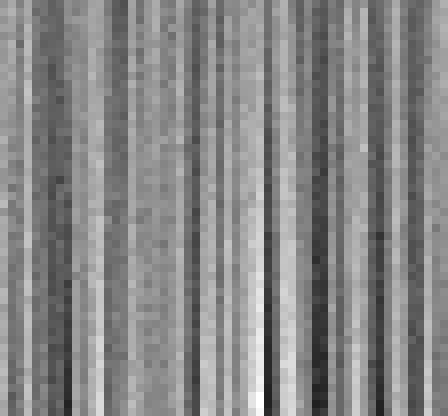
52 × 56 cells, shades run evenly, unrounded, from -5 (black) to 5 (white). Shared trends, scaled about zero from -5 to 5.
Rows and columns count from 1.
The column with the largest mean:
33
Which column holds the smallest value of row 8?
41
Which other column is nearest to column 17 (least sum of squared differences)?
23
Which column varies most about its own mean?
9
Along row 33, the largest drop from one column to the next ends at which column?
34
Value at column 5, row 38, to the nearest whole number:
-1
